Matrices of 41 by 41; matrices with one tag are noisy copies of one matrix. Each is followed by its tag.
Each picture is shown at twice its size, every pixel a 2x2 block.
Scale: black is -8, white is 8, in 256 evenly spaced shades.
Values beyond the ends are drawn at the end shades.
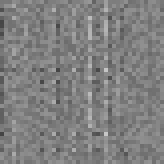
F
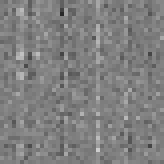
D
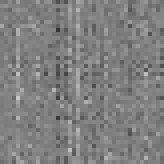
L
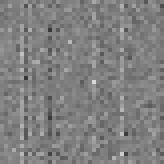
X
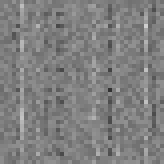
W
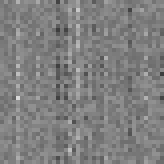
L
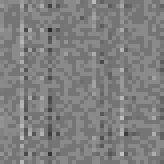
X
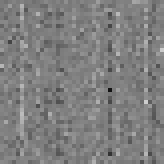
W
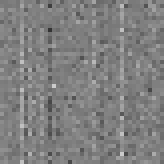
X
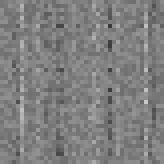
W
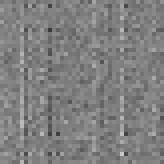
X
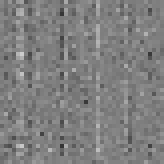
D
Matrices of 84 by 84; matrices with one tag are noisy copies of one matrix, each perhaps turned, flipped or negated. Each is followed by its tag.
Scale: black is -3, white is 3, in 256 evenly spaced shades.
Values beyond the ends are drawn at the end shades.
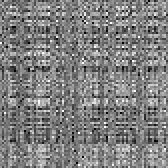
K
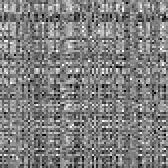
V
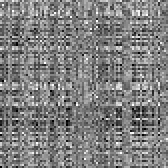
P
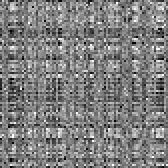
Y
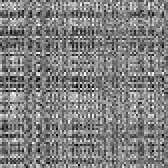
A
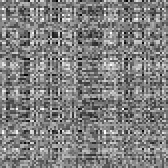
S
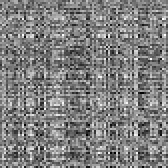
S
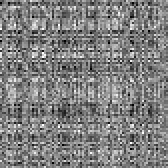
S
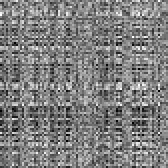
P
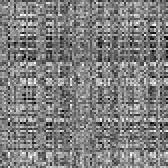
P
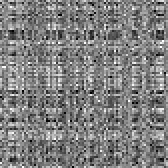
Y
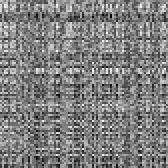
V
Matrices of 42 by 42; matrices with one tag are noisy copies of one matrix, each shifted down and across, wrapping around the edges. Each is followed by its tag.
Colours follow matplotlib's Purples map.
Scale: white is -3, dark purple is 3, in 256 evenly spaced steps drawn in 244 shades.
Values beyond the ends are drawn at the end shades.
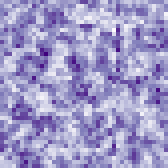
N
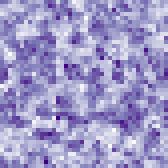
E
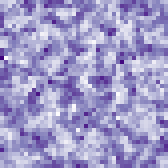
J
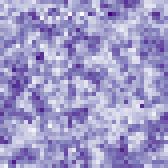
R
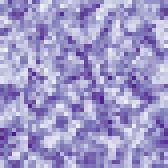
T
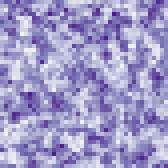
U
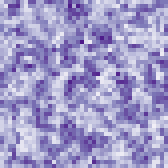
N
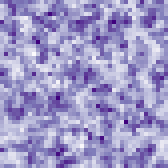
U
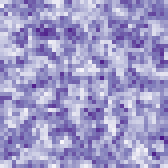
J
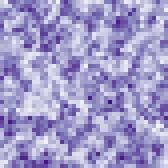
T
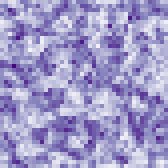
J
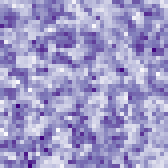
J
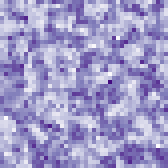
J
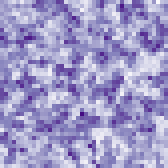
U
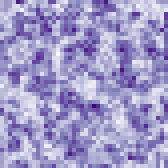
N
